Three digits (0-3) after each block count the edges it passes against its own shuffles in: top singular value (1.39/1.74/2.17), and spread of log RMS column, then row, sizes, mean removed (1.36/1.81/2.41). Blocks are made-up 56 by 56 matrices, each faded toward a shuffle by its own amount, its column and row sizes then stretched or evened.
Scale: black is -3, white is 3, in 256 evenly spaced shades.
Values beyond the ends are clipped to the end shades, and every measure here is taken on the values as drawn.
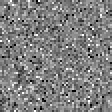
0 1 0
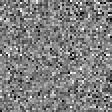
1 1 2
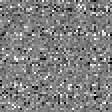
2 0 3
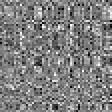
3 2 1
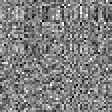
3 1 0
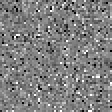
0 1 1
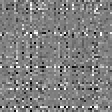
3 3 3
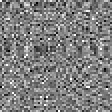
3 0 1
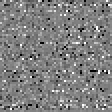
0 0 3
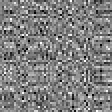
3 2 0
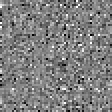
0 2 2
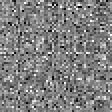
2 0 1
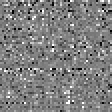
0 2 3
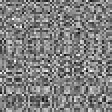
3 0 1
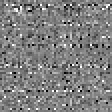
2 1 3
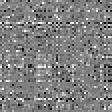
3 1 3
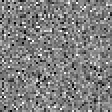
1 1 0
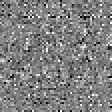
1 1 2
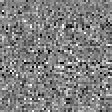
2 0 2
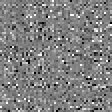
2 0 2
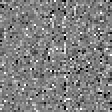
1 1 0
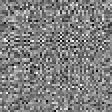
3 1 2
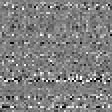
2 0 3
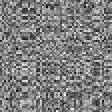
3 0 1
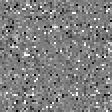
0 1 2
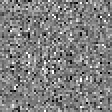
1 2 0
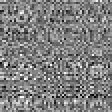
3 1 3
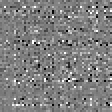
1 2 3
